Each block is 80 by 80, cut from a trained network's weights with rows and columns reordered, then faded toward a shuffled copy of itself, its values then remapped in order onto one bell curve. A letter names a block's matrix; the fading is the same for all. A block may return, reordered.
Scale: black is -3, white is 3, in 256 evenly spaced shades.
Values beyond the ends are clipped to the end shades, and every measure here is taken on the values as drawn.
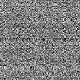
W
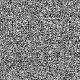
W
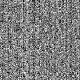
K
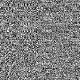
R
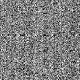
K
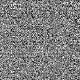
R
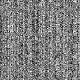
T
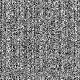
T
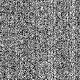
K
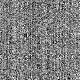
T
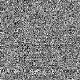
R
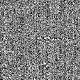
K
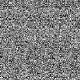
R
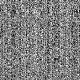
T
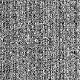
T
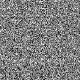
R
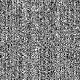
T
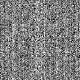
K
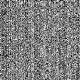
T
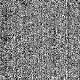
K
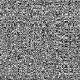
R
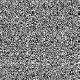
R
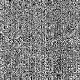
K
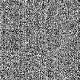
K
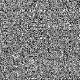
R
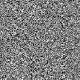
W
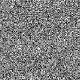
W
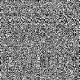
R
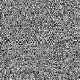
R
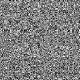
R
